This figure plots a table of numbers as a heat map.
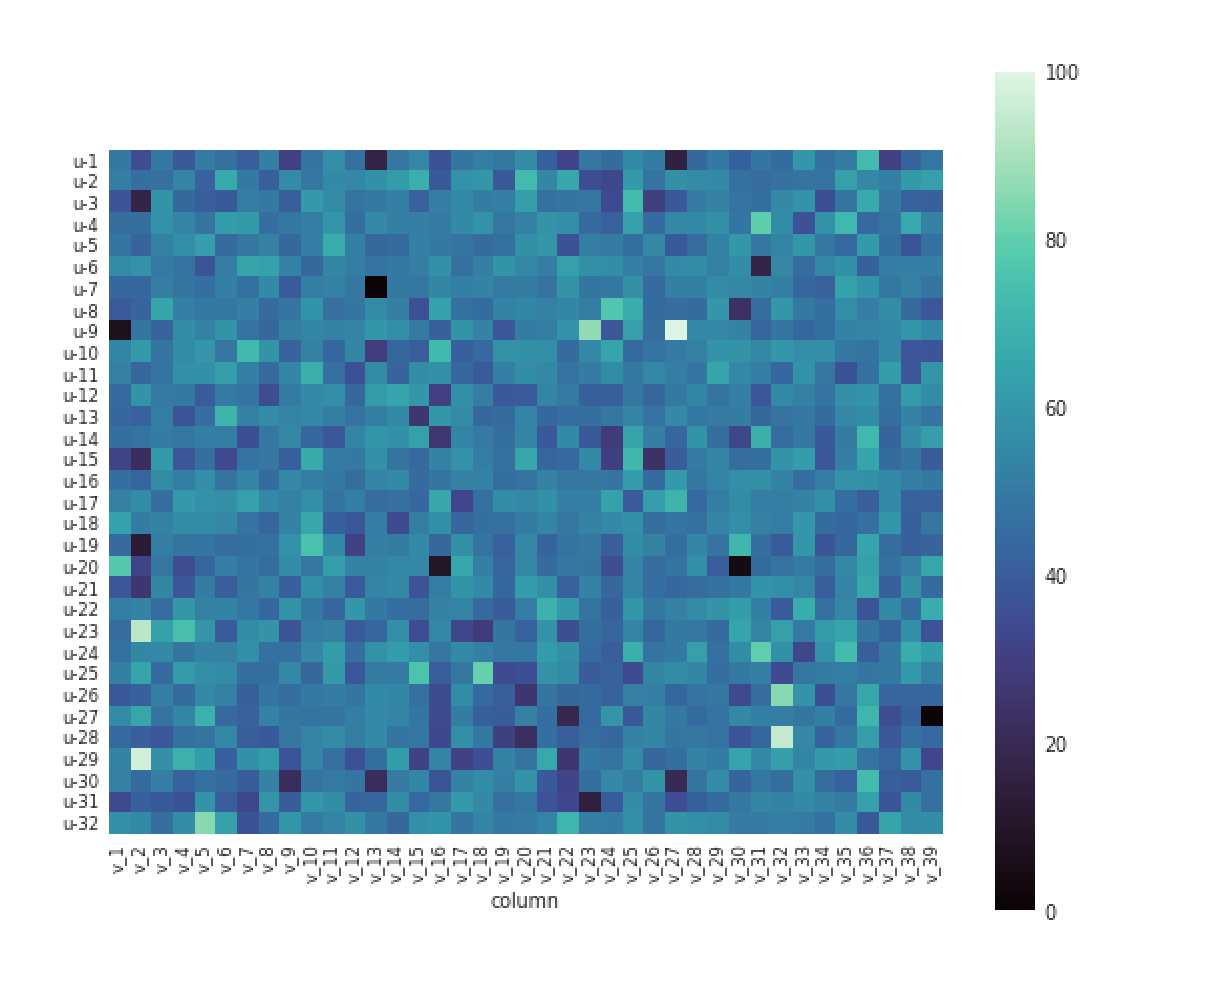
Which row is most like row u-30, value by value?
u-1
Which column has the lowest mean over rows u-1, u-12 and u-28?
v_16
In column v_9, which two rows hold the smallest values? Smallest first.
u-30, u-1
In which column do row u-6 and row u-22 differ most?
v_31
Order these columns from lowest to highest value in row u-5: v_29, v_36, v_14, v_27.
v_27, v_14, v_29, v_36
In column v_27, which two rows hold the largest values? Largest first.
u-9, u-17
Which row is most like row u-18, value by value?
u-11
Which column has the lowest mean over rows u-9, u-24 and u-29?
v_1
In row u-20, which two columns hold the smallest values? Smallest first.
v_30, v_16
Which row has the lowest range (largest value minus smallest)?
u-16
